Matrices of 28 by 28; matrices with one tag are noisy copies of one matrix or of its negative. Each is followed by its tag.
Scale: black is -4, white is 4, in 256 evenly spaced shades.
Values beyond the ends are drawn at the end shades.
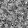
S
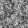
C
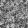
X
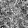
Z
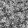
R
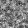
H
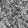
Z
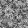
H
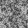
Z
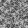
X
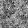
C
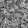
S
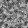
S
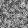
S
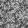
X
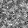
S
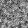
S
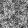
C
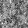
C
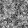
C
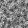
S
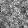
Z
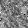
Z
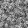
S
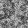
C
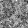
C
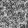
R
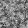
R
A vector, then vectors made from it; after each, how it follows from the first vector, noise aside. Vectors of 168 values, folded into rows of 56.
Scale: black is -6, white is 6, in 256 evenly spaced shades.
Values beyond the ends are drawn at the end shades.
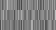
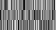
reversed, negated, scaled up.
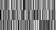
reversed, negated, scaled up.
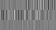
negated, partly zeroed.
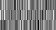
wrapped around, negated, scaled up.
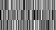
reversed, negated, scaled up.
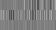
wrapped around, partly zeroed.
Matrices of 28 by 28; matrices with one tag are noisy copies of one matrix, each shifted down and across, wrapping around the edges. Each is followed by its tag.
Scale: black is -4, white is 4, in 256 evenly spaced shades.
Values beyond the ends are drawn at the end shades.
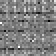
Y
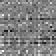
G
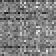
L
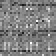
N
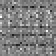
Y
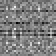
G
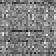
L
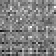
G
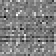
G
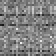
N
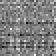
G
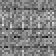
Y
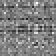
G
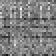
Y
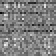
L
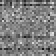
G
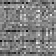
L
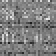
N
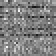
L
